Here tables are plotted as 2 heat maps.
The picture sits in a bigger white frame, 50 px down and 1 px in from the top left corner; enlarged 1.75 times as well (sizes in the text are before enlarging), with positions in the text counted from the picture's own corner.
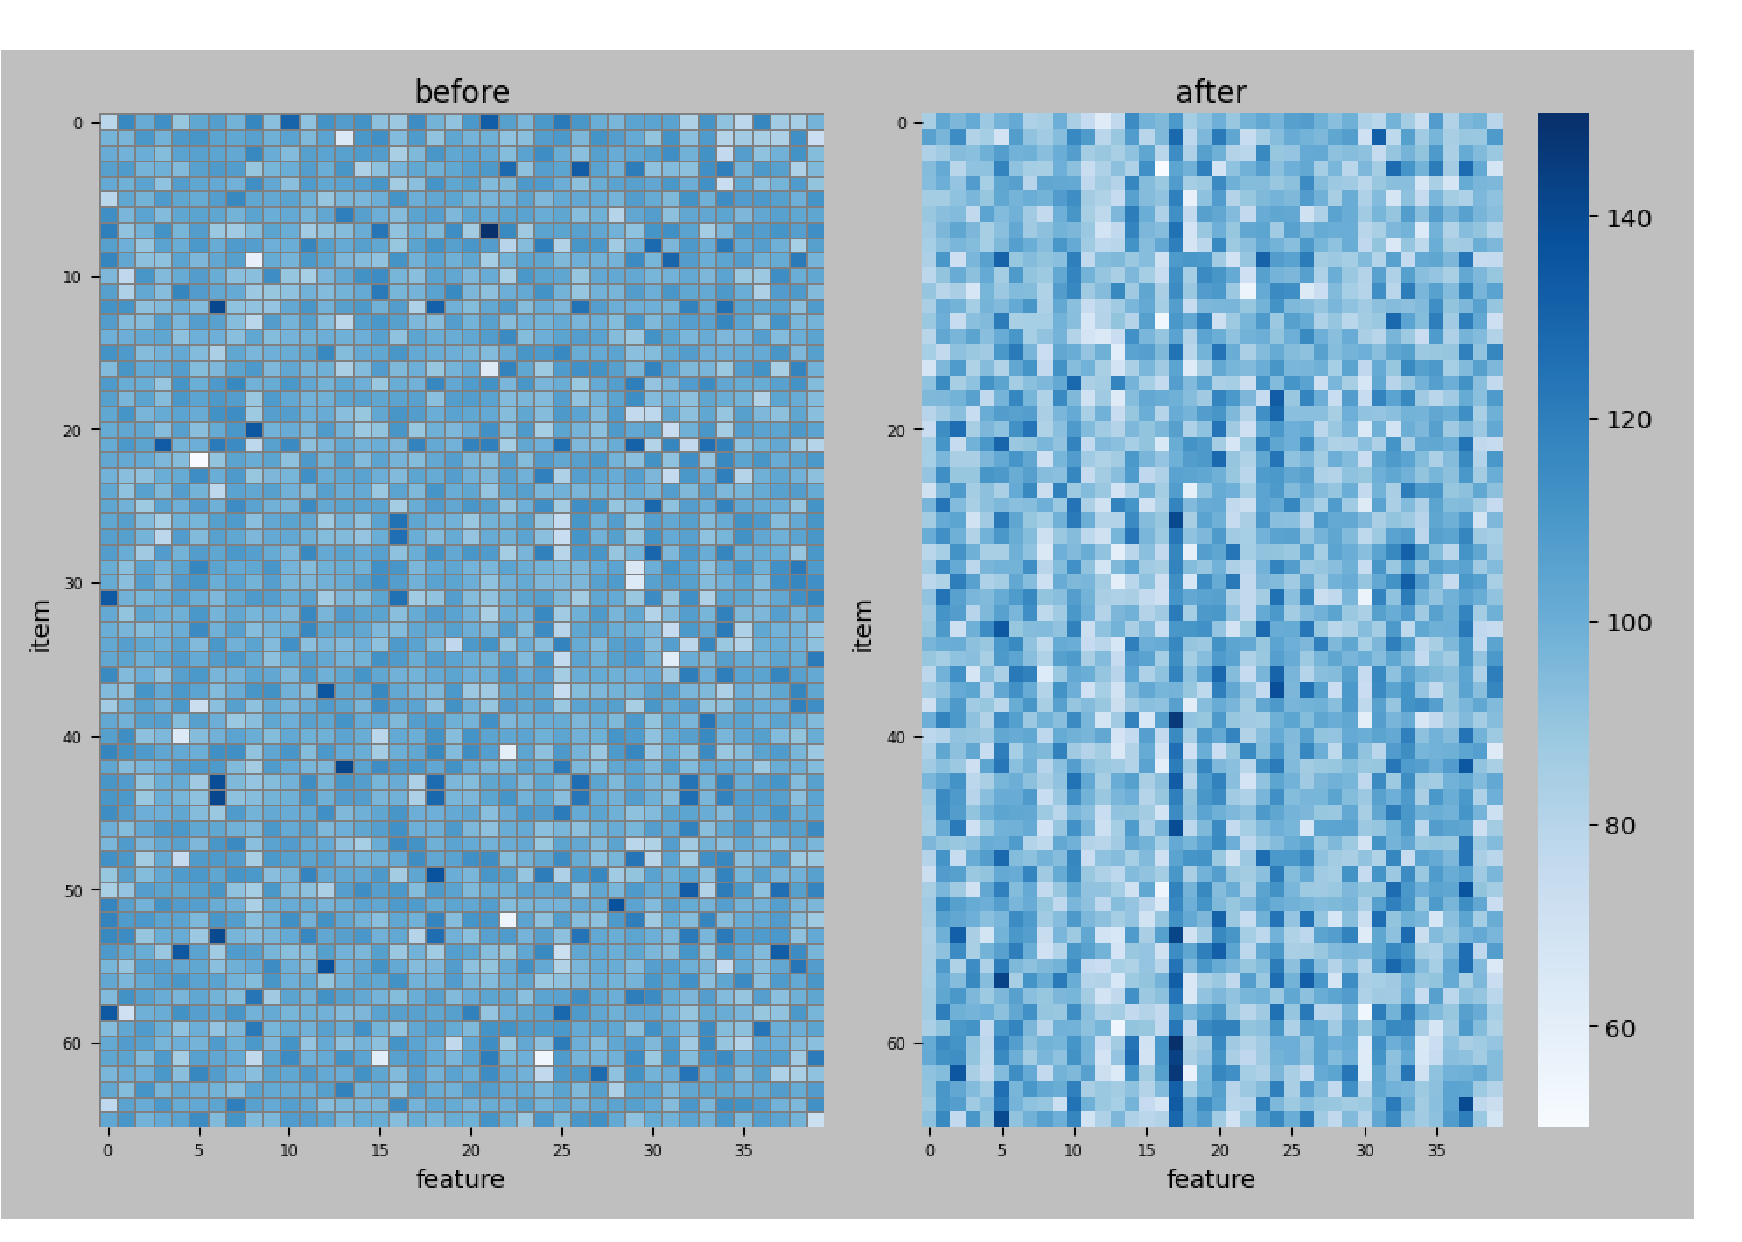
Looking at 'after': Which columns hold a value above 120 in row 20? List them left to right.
2, 7, 20
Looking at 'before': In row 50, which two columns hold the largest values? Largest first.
32, 37
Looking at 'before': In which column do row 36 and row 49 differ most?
18
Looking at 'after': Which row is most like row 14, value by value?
0
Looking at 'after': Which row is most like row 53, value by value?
62
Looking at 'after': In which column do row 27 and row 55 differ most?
14
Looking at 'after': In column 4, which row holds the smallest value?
53
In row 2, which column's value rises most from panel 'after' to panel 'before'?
31
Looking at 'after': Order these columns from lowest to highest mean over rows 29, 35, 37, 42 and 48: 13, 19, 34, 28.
13, 28, 34, 19
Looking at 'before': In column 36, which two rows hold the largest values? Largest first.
59, 0
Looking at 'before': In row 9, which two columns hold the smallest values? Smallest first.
8, 21
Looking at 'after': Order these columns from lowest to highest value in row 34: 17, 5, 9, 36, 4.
4, 36, 9, 5, 17
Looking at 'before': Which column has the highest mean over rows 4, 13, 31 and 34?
0
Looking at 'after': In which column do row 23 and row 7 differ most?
18
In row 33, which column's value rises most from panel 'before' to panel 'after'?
23
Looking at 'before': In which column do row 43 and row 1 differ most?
13
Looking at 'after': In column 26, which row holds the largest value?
56
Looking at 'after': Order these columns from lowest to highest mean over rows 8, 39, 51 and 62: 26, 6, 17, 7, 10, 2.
26, 7, 10, 6, 2, 17
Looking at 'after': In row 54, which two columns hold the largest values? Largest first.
20, 37
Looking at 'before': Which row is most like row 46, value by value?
56
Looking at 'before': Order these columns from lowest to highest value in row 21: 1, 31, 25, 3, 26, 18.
26, 18, 1, 31, 25, 3
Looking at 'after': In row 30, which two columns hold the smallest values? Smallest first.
13, 18
